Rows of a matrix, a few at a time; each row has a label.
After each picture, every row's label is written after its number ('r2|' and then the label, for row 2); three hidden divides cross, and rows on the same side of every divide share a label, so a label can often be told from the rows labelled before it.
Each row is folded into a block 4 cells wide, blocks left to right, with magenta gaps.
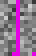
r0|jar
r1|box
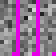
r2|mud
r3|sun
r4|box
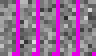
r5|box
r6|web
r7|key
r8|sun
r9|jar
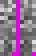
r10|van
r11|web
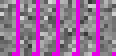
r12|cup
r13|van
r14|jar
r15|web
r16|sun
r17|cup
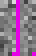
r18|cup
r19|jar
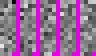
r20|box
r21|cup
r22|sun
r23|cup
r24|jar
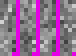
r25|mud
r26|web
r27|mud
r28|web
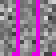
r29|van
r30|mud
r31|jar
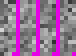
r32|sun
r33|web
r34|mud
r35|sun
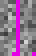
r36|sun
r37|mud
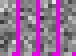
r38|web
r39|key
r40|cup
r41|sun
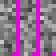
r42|van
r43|key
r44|van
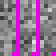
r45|key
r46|web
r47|van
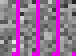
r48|web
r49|box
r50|jar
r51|box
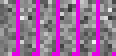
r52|sun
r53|van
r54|mud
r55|cup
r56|web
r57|van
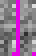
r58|web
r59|web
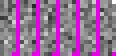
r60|key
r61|mud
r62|jar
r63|box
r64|cup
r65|cup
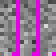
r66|box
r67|mud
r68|sun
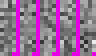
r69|cup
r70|box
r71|key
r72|van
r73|web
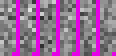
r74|van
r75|van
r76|cup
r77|key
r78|van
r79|web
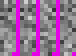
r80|key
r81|key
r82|jar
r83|key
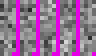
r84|key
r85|key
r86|van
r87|mud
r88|box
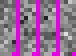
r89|mud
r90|sun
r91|sun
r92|jar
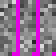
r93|cup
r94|mud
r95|box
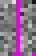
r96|cup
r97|box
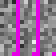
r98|box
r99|web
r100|sun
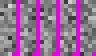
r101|box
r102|jar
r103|key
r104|jar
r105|sun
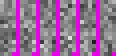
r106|web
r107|web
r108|mud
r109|cup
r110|mud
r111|jar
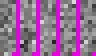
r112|sun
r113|web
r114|mud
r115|cup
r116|mud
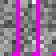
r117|mud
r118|cup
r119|mud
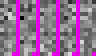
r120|sun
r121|key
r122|box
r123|sun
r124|van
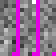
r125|mud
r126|cup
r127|jar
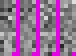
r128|key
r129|key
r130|jar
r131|cup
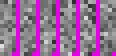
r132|mud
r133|jar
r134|mud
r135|box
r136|jar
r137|jar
